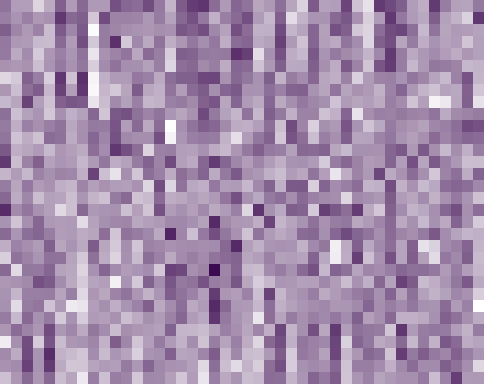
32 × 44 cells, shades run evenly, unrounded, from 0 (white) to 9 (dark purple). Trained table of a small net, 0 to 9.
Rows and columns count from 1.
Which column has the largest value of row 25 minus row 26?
7
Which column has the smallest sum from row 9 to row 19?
2
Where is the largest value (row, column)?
23, 20
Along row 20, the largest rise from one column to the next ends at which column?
16
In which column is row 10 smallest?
33
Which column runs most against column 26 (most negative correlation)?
27
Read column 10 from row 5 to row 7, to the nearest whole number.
4 4 3
